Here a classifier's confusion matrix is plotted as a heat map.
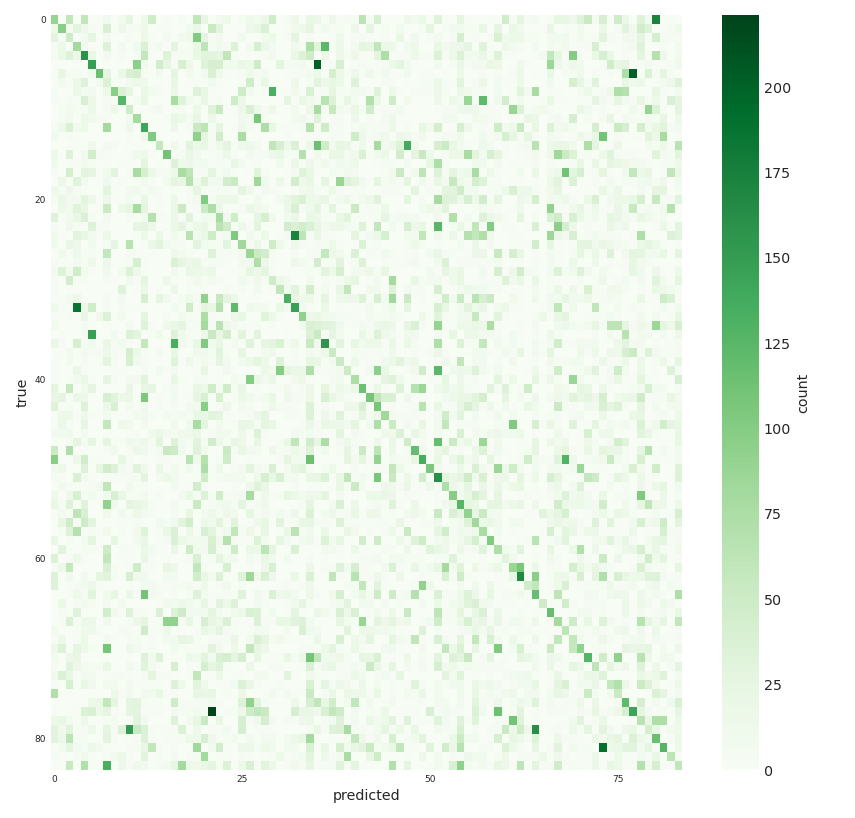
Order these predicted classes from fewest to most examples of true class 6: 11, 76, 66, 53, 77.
53, 66, 11, 76, 77
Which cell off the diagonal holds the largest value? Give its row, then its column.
77, 21
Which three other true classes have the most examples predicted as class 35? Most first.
5, 14, 10
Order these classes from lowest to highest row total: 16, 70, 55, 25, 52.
16, 52, 25, 55, 70
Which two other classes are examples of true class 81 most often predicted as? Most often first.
73, 19
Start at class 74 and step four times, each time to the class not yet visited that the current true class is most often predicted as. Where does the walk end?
34
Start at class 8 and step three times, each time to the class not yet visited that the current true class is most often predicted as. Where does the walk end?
61
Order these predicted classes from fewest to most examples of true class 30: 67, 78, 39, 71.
78, 67, 71, 39
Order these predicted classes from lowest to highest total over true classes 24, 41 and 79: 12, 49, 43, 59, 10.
59, 43, 12, 49, 10
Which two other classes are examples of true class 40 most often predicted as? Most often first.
26, 69
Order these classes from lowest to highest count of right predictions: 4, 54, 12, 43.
43, 54, 12, 4
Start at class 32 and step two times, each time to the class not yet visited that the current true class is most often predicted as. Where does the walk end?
36
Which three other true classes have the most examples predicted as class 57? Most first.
9, 47, 24
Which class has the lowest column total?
65
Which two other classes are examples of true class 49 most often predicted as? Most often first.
68, 34
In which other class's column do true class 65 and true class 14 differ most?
47
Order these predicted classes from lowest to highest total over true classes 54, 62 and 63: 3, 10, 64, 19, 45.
3, 45, 10, 19, 64
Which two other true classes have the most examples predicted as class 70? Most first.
50, 59
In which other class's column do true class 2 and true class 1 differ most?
19
